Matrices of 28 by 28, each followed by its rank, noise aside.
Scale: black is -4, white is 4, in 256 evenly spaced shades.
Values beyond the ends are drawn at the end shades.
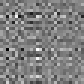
two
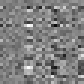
two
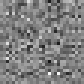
five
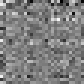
four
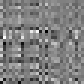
three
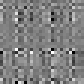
two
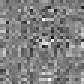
four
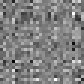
three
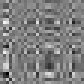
two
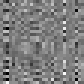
two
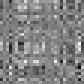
two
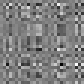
two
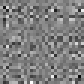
four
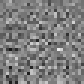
four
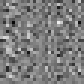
five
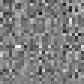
five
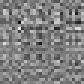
three
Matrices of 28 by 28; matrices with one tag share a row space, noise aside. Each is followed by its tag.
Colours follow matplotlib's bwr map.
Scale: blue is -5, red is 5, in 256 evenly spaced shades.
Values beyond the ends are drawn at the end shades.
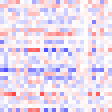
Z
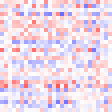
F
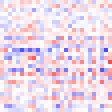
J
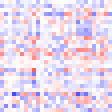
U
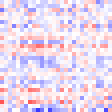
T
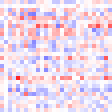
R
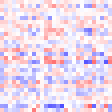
U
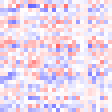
Z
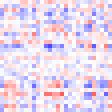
U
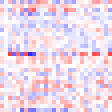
R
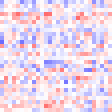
U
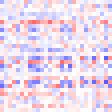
T
